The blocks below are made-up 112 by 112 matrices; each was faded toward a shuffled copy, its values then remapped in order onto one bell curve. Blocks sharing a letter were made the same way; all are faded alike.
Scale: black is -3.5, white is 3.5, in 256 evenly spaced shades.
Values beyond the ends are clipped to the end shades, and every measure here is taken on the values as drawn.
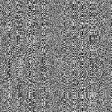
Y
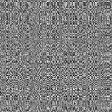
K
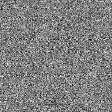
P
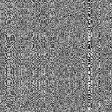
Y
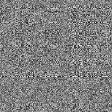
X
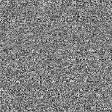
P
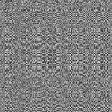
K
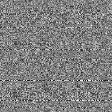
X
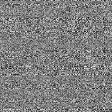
X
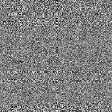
X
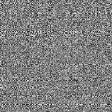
X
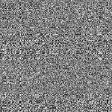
X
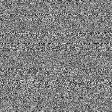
P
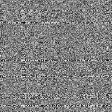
X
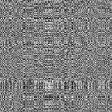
K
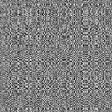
K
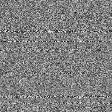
P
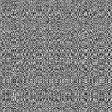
K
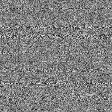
P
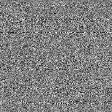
P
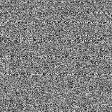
P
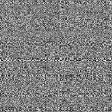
X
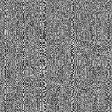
Y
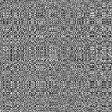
K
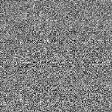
X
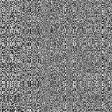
Y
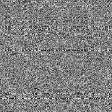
X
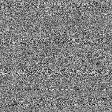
P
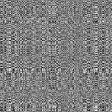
K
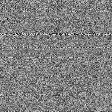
P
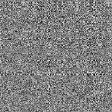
X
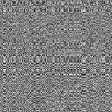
K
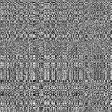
K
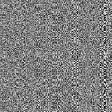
Y
